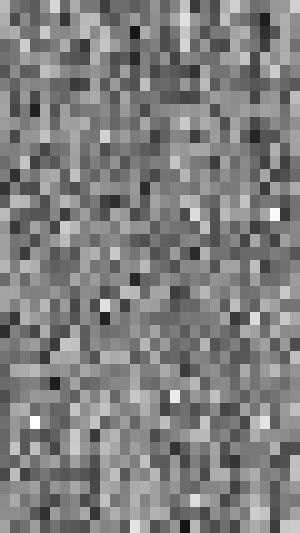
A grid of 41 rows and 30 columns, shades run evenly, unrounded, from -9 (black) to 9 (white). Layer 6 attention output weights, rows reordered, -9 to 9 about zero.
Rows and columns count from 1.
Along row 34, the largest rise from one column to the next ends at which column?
11
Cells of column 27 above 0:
20
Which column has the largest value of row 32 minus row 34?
10
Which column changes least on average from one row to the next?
1
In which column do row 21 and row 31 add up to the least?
27
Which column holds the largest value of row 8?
30
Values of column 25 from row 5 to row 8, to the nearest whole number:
5 -2 -2 1
